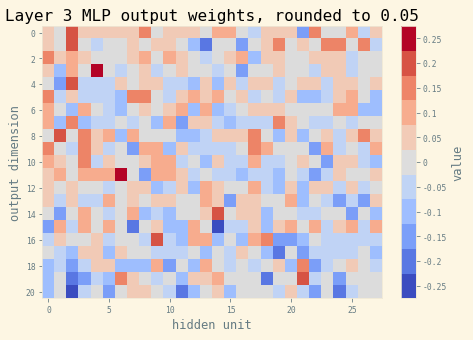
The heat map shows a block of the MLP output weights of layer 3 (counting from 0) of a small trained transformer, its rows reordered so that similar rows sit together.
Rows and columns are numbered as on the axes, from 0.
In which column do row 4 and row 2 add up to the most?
2
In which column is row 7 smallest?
11
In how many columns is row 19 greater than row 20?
14
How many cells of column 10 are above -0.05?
11
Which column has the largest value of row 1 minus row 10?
23
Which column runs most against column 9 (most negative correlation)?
20
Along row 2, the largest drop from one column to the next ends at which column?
17
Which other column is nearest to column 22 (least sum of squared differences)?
15
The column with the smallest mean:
22
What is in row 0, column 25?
0.1
